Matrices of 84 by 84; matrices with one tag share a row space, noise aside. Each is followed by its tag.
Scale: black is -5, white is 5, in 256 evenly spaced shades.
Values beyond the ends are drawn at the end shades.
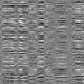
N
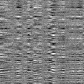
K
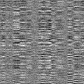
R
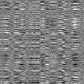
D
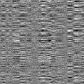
R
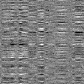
N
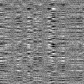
K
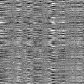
K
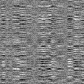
R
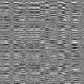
D
